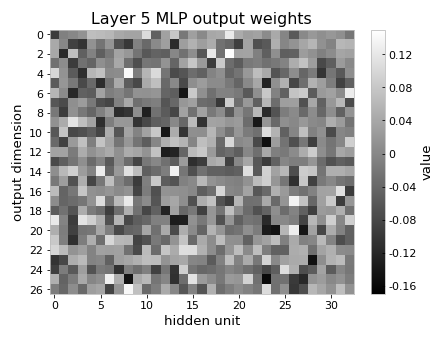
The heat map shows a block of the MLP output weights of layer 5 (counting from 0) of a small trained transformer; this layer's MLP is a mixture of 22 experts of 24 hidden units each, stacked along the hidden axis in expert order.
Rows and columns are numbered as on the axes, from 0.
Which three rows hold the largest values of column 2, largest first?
9, 14, 2
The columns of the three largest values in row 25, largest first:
6, 15, 21
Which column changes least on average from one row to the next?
29
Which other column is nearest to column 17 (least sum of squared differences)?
20
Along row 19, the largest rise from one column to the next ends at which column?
3
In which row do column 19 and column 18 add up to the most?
0
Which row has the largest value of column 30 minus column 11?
17
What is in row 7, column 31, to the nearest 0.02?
0.06
